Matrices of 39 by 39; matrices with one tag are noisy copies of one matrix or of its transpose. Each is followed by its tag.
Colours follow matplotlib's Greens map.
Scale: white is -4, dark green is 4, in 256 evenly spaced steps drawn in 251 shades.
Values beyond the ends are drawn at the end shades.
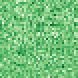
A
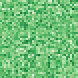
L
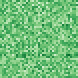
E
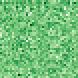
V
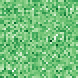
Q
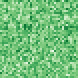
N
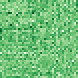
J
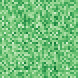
E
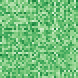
J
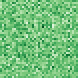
E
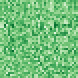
L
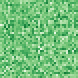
L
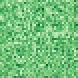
A
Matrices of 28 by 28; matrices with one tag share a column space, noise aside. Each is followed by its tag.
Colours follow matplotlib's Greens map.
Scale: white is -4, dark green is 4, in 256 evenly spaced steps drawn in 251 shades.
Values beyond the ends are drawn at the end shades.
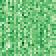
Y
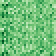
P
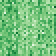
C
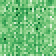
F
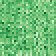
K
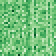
K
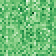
Y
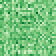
P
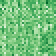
F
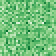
K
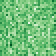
Y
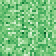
K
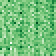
K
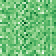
P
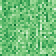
Y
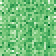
Y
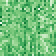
F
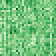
F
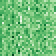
Y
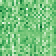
F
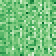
K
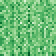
K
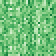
F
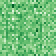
P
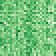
K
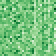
Y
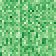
K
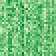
F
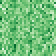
P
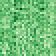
Y
